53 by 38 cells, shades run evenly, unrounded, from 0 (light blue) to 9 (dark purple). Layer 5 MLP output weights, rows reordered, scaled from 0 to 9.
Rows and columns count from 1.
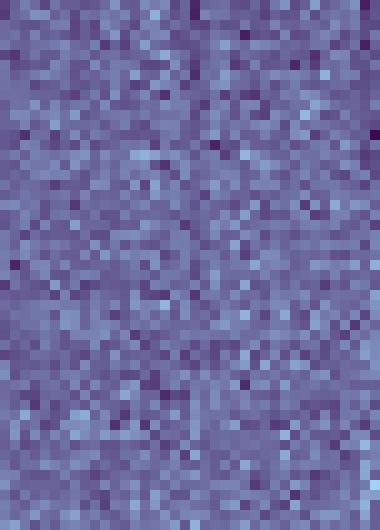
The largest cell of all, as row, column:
14, 38
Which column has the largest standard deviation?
37
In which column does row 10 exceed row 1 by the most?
17
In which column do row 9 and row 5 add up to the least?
23
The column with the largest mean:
20
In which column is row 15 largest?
22
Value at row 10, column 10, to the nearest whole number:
4
